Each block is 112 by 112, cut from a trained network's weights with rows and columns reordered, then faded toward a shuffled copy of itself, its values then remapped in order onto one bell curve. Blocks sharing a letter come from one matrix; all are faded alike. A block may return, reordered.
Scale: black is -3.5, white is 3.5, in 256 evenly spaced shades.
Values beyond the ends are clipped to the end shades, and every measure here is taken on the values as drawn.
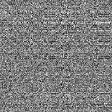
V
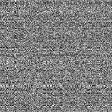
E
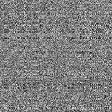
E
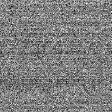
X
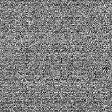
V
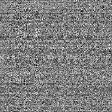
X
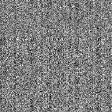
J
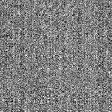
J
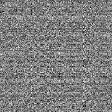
V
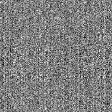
J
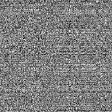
V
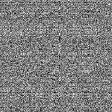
V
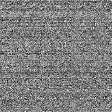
X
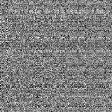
V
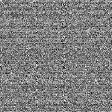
X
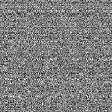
E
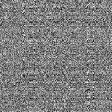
E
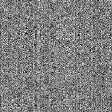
J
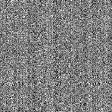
J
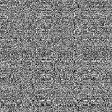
E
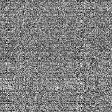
V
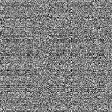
E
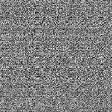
E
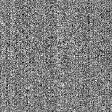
J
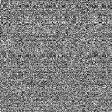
E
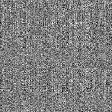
J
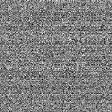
V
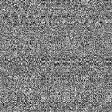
E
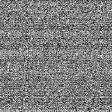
X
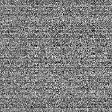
X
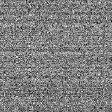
X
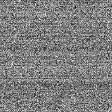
X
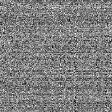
X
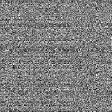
V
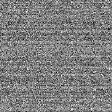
X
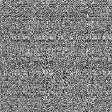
V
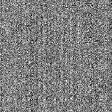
J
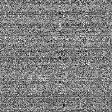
X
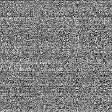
X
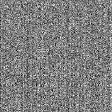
J
